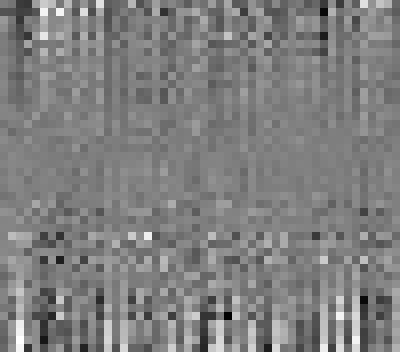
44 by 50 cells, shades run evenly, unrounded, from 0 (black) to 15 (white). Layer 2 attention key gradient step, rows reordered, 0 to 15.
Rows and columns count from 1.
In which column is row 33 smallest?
8
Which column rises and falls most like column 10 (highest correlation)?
31
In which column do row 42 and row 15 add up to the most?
3
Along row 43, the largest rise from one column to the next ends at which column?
45
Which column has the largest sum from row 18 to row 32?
19
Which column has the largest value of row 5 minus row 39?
6
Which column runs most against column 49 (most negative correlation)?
24
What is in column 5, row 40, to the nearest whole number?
4
